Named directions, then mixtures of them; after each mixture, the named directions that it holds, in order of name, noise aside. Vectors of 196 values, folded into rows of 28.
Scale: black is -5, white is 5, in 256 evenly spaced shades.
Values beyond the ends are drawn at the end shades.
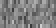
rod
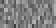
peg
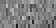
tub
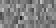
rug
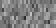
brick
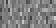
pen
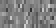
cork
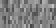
cork, rod.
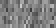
cork, rod.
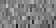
tub.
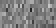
cork, tub.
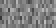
peg, pen, rug.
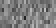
brick, cork, rug.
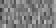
peg, pen.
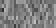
brick, peg.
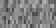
cork, rod.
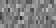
pen, rug.
